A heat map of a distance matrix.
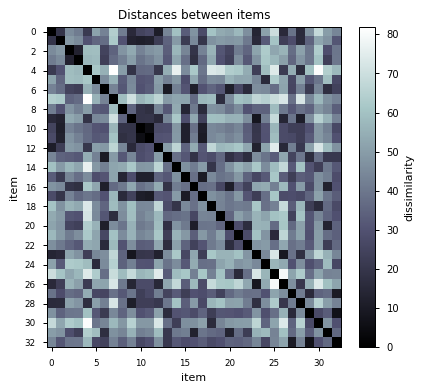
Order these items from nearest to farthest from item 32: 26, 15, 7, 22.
15, 22, 7, 26
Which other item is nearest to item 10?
11
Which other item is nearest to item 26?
23
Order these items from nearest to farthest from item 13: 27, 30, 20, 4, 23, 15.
20, 27, 15, 30, 23, 4
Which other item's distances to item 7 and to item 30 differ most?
18
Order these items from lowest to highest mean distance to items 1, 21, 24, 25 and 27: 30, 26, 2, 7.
30, 2, 26, 7
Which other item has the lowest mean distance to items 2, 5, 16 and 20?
6
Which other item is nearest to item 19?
7
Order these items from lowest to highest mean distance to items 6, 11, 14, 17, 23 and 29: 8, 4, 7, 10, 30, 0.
10, 8, 0, 30, 4, 7
